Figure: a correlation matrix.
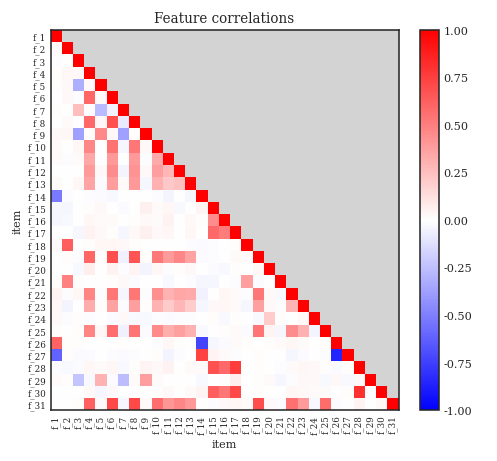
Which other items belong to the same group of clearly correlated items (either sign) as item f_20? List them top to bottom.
f_24
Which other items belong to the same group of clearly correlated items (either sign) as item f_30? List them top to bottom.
f_15, f_16, f_17, f_28
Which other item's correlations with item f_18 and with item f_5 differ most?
f_2
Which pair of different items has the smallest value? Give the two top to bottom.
f_26, f_27
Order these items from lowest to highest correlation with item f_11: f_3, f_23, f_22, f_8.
f_3, f_23, f_22, f_8
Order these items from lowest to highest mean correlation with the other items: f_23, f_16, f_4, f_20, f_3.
f_3, f_20, f_16, f_23, f_4
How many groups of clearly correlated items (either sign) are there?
6
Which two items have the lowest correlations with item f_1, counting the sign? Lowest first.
f_27, f_14
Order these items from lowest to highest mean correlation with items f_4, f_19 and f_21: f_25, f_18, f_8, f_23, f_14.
f_14, f_18, f_23, f_25, f_8
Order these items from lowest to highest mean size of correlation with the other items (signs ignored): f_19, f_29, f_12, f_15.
f_29, f_15, f_12, f_19
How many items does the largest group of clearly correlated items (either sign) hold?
12
